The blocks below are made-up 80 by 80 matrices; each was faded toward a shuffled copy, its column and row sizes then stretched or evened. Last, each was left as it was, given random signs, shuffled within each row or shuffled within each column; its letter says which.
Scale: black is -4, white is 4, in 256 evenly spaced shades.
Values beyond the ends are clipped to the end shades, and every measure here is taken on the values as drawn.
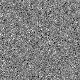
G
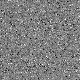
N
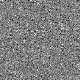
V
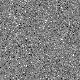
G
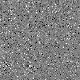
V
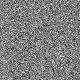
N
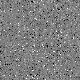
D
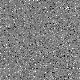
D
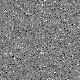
D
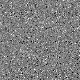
V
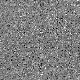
V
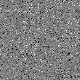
D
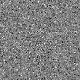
V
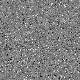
N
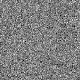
V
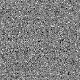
V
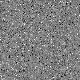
G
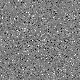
N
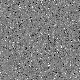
G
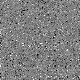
V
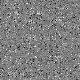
D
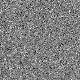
N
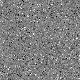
N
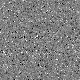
N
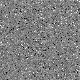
G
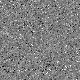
N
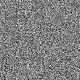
G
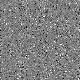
G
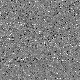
N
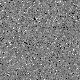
N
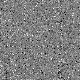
D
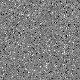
G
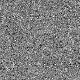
D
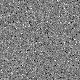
N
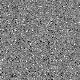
D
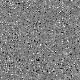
V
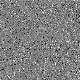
D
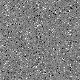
G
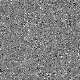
D
